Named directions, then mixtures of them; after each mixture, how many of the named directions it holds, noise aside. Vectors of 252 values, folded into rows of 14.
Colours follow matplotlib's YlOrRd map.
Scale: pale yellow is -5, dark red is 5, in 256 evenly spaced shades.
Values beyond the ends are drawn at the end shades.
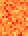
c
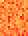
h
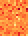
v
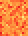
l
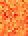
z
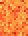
four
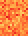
three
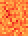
two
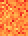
four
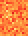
two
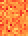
two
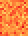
one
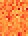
three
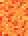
three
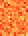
three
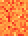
two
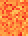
four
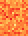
two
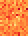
three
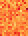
four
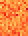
four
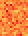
one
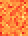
one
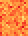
one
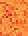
three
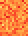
three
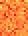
two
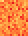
one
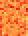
four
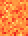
one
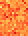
three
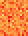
one
